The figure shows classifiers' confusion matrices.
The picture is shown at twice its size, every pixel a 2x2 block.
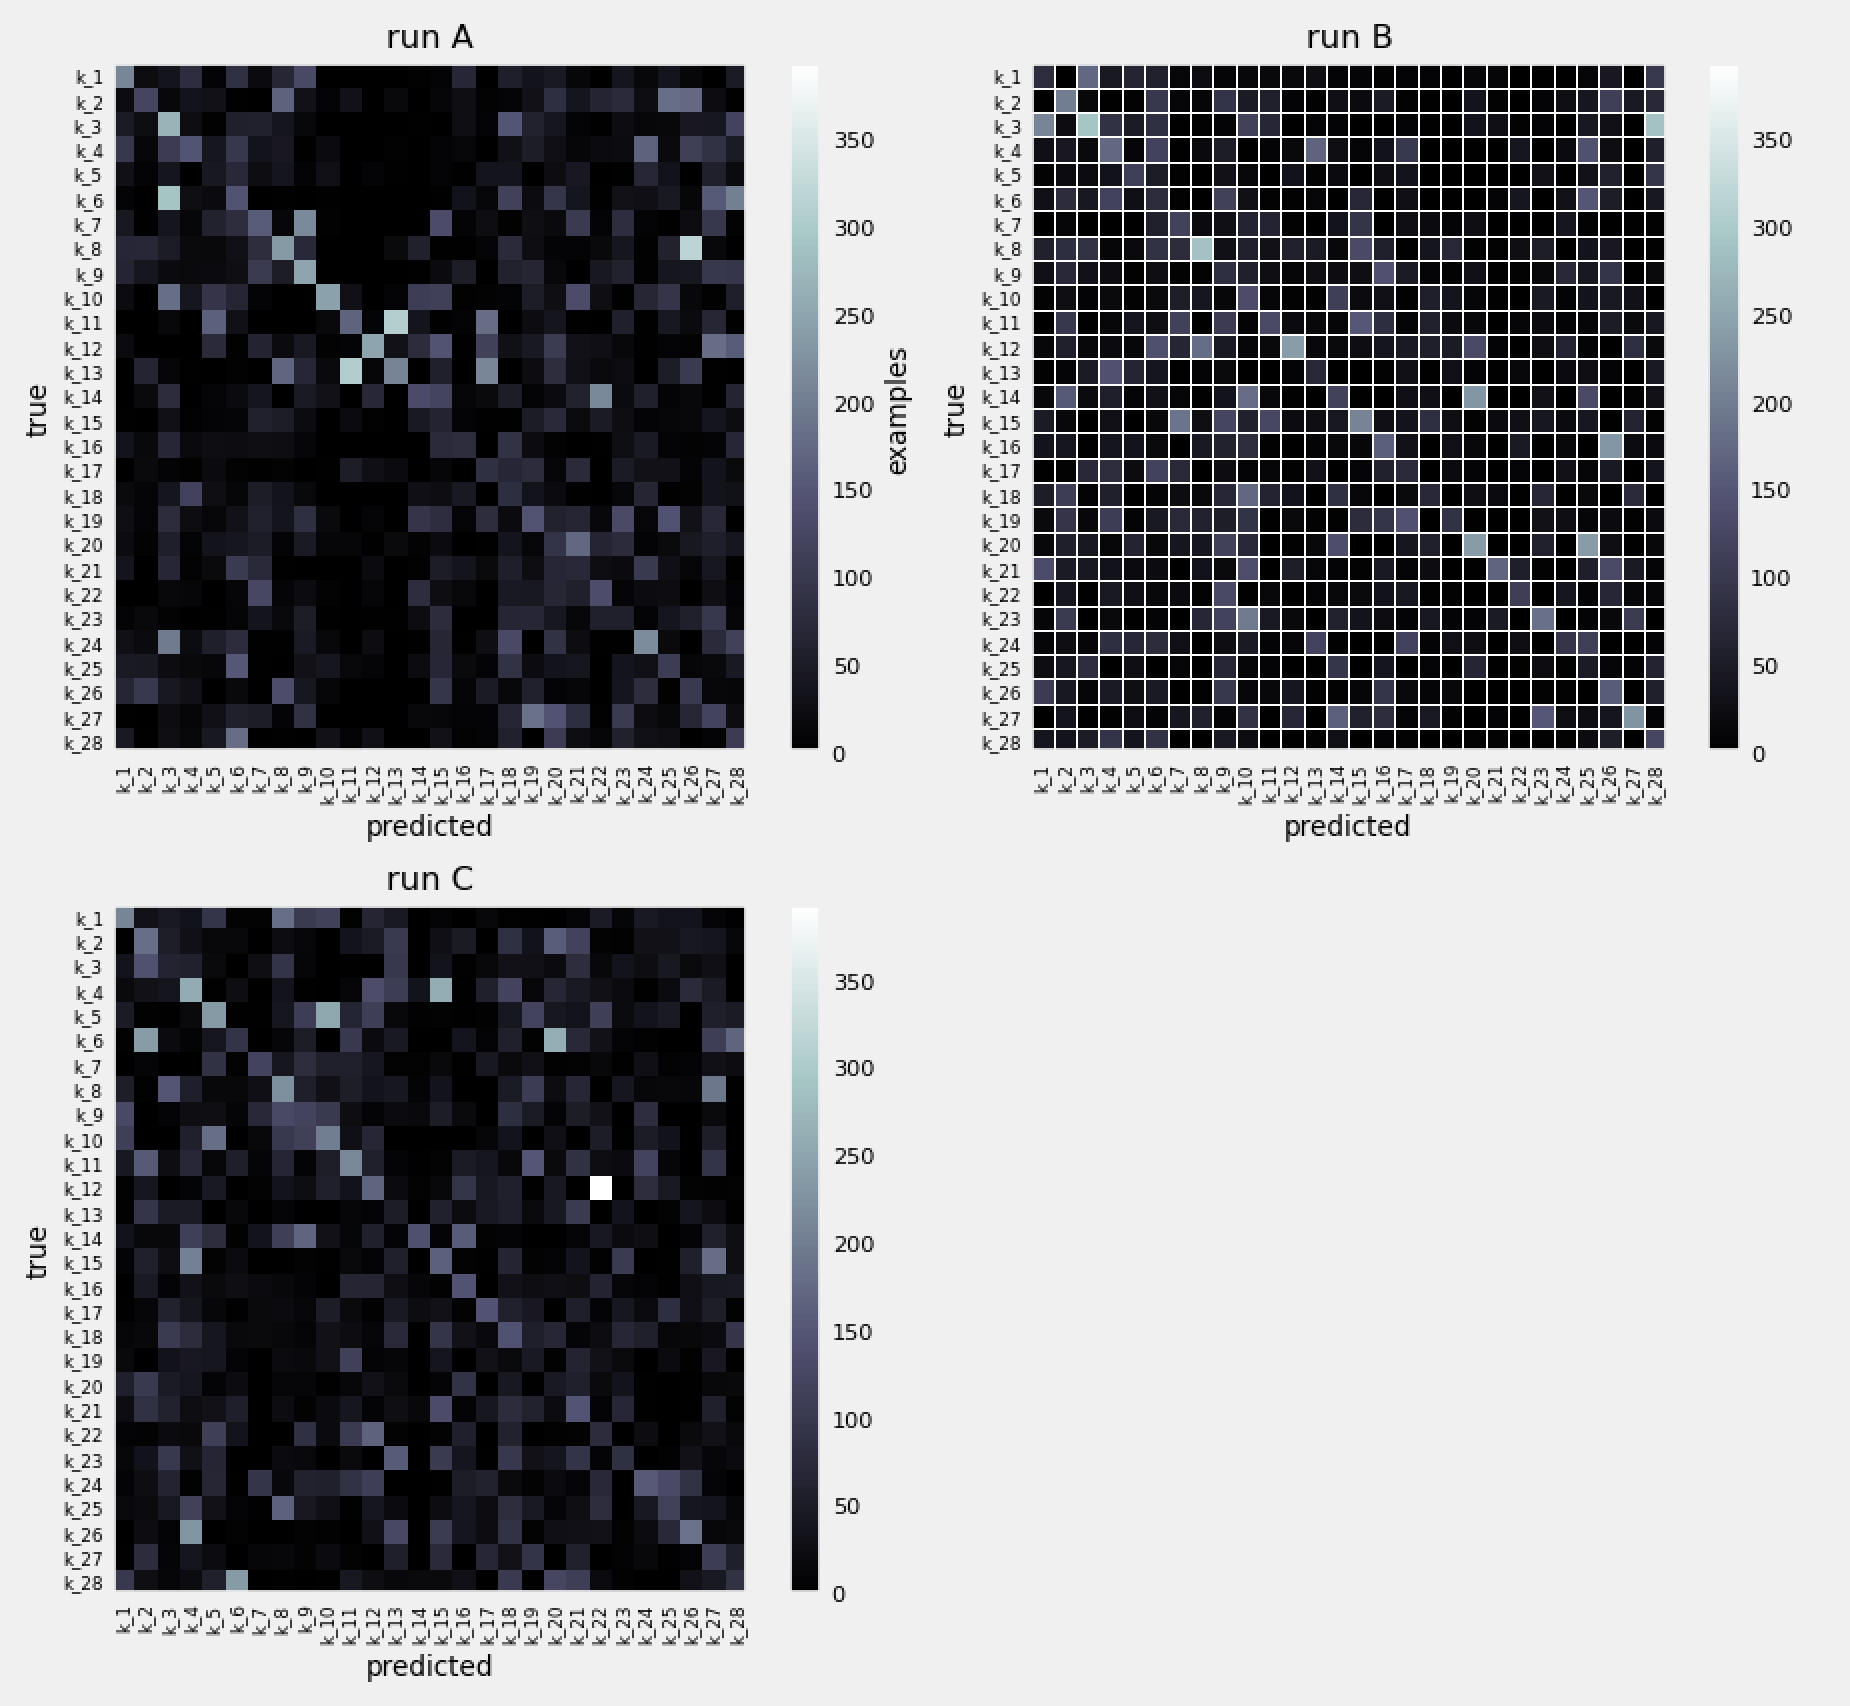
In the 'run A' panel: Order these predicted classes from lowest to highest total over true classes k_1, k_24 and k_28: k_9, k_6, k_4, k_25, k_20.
k_25, k_4, k_9, k_20, k_6
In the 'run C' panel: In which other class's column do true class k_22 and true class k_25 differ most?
k_8
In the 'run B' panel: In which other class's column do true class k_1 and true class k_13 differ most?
k_3
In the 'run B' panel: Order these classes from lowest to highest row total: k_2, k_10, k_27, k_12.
k_10, k_2, k_27, k_12
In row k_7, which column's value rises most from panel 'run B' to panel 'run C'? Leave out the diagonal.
k_5
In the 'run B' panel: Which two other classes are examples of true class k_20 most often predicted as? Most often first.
k_25, k_14
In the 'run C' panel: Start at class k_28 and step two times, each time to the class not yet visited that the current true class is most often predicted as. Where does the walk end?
k_20
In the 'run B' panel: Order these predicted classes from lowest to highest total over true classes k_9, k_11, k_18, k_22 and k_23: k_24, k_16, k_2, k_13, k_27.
k_13, k_24, k_27, k_16, k_2
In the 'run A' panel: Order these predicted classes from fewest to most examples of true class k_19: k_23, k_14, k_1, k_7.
k_1, k_7, k_14, k_23
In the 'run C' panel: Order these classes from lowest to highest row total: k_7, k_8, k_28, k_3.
k_7, k_3, k_28, k_8
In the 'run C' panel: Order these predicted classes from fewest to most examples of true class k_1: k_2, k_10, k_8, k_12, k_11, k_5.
k_11, k_2, k_12, k_5, k_10, k_8
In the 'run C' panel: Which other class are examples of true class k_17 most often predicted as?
k_25
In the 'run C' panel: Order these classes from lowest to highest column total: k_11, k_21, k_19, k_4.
k_19, k_11, k_21, k_4
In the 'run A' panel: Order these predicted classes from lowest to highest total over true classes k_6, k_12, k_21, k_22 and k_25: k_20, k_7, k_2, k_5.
k_2, k_5, k_7, k_20
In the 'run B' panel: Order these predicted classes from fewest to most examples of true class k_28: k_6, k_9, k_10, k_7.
k_7, k_10, k_9, k_6
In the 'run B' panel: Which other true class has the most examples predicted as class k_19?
k_8
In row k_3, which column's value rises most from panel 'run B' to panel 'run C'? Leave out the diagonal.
k_2
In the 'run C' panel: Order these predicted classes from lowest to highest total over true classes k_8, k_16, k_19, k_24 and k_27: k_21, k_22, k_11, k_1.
k_1, k_22, k_21, k_11
